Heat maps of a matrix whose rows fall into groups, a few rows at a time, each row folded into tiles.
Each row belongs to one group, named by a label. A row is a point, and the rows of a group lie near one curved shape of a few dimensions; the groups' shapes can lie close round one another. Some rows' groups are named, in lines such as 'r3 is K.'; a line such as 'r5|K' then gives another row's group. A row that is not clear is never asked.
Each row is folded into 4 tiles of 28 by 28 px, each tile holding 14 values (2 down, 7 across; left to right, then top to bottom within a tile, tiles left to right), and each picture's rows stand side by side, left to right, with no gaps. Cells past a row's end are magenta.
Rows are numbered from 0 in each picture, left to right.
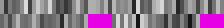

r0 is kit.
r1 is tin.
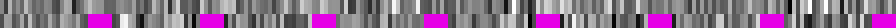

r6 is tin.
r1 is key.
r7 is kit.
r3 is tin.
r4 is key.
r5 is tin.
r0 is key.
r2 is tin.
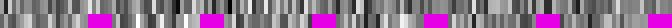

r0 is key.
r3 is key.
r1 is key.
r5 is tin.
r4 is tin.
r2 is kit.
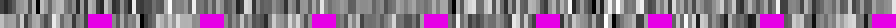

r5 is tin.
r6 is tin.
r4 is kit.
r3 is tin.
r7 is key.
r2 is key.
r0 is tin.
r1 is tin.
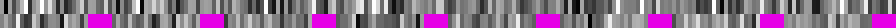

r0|kit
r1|kit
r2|key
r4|key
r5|tin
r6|key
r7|tin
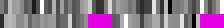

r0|key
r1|key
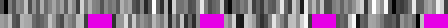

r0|kit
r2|kit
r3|kit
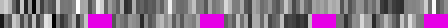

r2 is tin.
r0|tin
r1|tin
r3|key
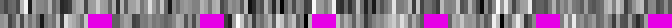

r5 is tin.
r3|tin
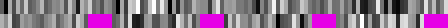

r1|kit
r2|tin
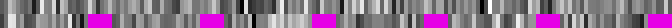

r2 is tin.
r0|key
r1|kit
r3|kit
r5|tin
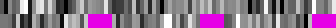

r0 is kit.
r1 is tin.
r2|key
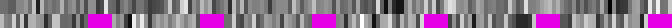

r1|kit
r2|kit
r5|key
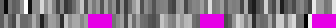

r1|key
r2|key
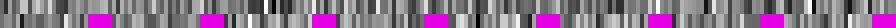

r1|key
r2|key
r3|key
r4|key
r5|key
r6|key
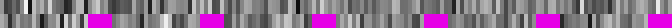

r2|key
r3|tin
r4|kit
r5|tin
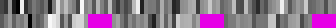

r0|tin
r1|kit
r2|tin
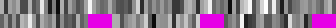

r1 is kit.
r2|kit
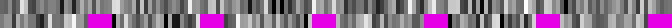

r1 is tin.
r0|key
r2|key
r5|kit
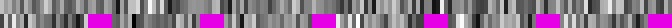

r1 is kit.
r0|tin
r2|kit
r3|tin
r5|tin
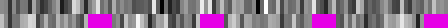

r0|kit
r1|key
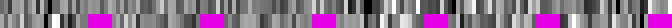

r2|key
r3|tin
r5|key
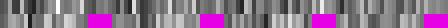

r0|tin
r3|kit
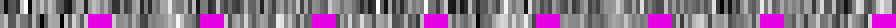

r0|kit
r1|tin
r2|tin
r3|key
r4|tin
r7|kit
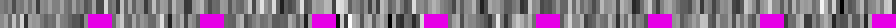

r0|tin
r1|key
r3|tin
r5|key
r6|kit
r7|kit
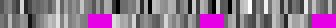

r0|tin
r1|tin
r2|kit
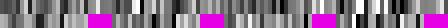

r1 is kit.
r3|kit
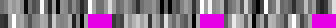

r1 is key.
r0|key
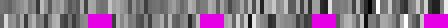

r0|tin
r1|tin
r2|tin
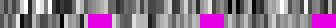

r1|kit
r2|tin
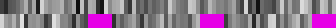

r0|tin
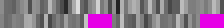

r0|kit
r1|kit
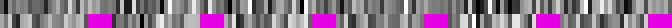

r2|kit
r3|kit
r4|key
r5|kit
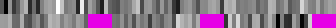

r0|tin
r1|kit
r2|tin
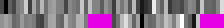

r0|kit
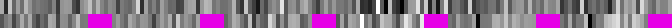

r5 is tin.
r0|key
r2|tin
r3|key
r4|tin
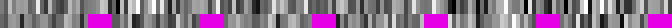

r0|kit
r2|tin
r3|tin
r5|kit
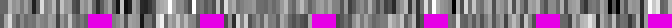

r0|key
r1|tin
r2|tin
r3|key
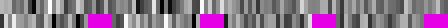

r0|tin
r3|kit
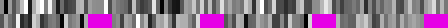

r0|kit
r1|key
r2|kit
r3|kit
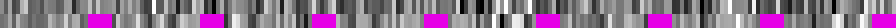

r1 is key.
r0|key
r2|key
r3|kit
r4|tin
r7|tin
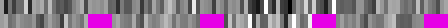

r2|key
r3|tin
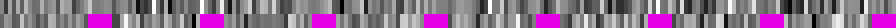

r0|key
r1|key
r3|kit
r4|key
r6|tin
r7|tin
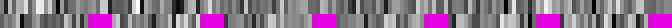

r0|kit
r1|kit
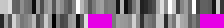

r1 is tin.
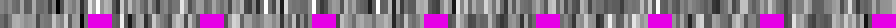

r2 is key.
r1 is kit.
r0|key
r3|key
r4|kit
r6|kit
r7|key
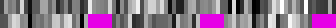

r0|key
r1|kit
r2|tin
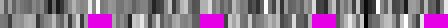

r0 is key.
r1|kit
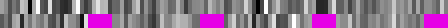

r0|kit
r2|key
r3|tin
